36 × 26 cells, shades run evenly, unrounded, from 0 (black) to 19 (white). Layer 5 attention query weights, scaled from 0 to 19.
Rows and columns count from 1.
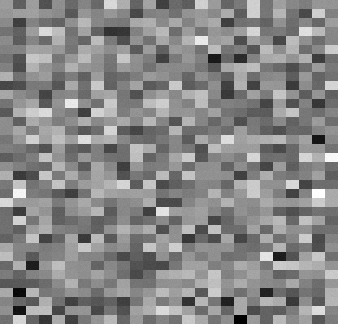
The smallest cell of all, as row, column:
36, 19
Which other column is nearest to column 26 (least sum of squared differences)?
14
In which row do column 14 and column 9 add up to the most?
15
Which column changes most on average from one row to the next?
25
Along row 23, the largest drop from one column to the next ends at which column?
13
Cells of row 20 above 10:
12
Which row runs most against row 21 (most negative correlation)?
35
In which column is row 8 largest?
20
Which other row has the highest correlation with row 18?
4
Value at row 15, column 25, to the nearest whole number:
10
